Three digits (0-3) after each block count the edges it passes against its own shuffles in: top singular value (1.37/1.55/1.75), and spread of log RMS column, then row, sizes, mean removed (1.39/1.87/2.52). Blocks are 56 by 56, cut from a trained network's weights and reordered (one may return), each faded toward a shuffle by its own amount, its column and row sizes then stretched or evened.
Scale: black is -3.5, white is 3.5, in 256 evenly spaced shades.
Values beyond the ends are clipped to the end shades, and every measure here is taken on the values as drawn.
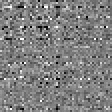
3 2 3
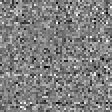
0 1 2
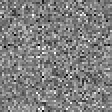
1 2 1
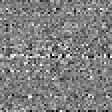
1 0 3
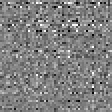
2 2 3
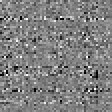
1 2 3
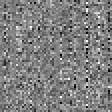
2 3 0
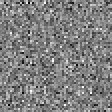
2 1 1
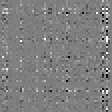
3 3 2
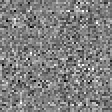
0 1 2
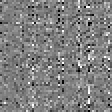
2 3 2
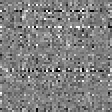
3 2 3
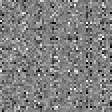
2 3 2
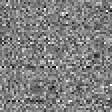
3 0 2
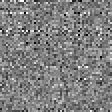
2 1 2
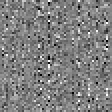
0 3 0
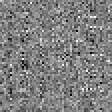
1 2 1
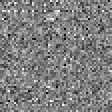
1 1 2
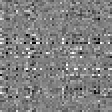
3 2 3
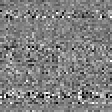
1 1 3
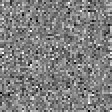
0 2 0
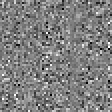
0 3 1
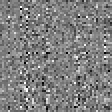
3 3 1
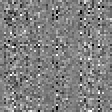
1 3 1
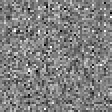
2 2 1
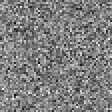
0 0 0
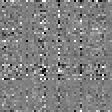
2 3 3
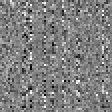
2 3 1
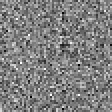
2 1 0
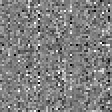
0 3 1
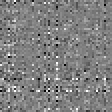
3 3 2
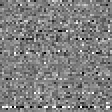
2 0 3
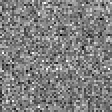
2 0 0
